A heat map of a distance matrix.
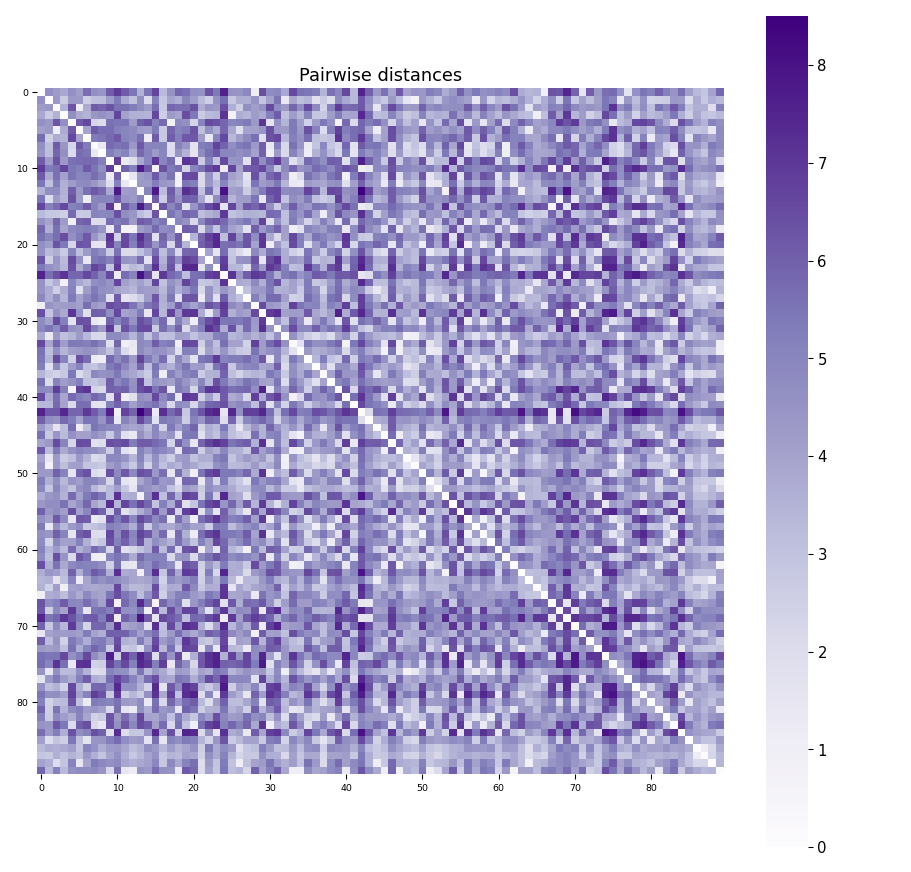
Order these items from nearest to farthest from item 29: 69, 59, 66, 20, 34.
34, 59, 66, 69, 20
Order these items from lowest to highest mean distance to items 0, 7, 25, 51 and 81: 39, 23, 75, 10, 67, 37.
37, 23, 39, 75, 67, 10
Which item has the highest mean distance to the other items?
42
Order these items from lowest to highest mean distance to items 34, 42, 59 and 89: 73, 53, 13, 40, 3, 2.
40, 3, 73, 2, 53, 13
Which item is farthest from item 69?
13
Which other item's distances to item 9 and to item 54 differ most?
74
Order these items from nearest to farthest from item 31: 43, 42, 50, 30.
43, 42, 50, 30
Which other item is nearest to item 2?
5
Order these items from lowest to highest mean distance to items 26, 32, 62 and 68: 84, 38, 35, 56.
38, 84, 35, 56
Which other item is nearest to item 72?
25
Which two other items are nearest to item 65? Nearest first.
3, 25
